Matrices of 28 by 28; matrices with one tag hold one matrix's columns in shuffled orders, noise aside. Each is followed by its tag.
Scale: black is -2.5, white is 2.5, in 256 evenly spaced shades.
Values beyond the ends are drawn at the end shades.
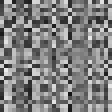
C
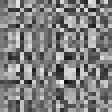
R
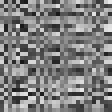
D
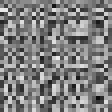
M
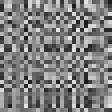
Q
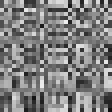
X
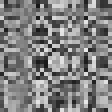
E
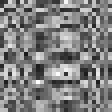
R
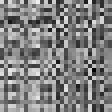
C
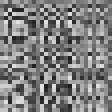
M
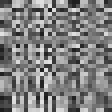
X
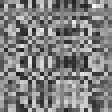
E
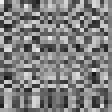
Q
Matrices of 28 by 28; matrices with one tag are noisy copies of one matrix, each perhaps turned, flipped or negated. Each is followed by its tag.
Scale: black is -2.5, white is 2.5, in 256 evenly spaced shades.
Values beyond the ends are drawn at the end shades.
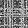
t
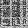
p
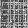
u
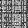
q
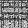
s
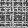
q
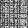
u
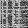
s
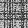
t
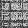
p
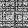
q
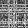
t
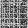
u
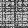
q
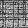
u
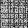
u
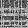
s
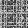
q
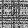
t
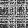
t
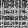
s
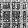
p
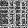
s
